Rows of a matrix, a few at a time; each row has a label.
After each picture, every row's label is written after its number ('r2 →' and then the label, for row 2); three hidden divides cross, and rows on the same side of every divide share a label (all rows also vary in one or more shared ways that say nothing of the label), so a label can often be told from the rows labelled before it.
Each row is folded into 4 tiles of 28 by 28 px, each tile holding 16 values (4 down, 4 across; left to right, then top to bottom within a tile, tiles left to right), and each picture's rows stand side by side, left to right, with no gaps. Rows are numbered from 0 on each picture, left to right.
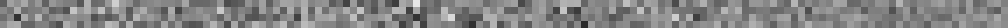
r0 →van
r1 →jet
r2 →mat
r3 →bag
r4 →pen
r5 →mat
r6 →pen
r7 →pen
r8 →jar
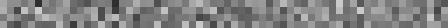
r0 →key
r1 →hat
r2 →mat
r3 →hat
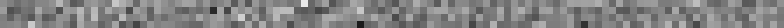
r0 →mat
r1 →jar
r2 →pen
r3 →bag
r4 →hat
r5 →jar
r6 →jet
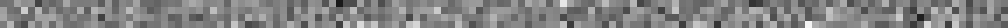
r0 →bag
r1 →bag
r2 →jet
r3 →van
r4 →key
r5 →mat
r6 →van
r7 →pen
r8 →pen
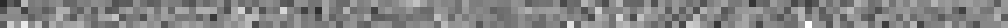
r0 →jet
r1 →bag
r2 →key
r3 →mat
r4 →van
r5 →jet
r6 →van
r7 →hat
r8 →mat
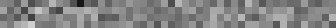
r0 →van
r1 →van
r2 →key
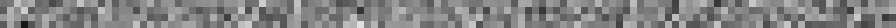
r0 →key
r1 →jar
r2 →mat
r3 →jet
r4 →pen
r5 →mat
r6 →pen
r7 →bag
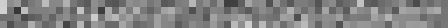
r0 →mat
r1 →key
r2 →jet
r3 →bag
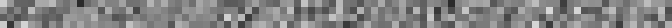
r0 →mat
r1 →mat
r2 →pen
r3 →hat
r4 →hat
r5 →hat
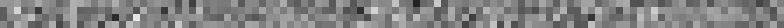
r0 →hat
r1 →jet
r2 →pen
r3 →jar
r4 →pen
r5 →van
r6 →key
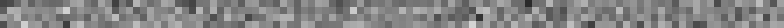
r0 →bag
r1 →key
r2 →pen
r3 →bag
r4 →jet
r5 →jet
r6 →jet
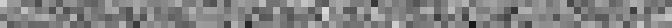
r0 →key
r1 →van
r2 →mat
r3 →key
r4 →mat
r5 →mat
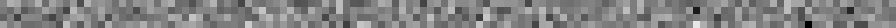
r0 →mat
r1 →jar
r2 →key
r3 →hat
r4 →van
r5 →hat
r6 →mat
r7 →jar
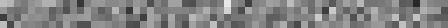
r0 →jar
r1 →jet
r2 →mat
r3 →jet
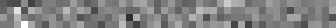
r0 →bag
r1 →jet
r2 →hat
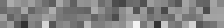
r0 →pen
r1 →van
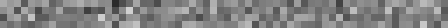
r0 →jar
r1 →bag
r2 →jet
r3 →hat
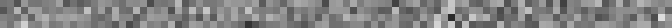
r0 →key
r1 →bag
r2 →key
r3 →jet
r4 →van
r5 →jar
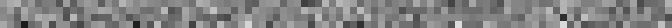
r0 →key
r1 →hat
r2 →van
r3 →pen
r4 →jet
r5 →jet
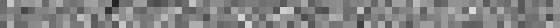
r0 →jar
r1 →key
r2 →key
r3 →hat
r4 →key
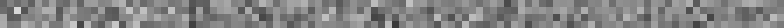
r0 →hat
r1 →key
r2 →mat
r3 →mat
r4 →van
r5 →hat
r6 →jar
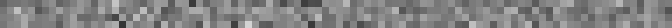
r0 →bag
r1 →van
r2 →bag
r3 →pen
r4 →key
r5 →jar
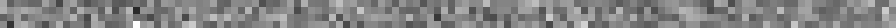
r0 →bag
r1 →mat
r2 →key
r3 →key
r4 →mat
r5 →key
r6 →bag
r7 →van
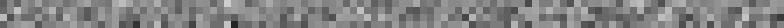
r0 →hat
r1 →pen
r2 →hat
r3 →key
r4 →van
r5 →van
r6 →hat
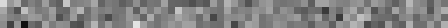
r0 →hat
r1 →bag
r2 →pen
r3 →van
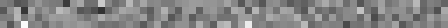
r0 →pen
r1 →hat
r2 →key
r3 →hat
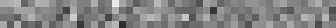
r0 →hat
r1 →pen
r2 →jar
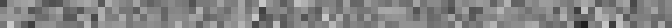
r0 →jet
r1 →jet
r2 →mat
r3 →pen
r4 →pen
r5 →key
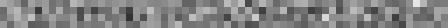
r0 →pen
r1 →jet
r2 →jar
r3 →hat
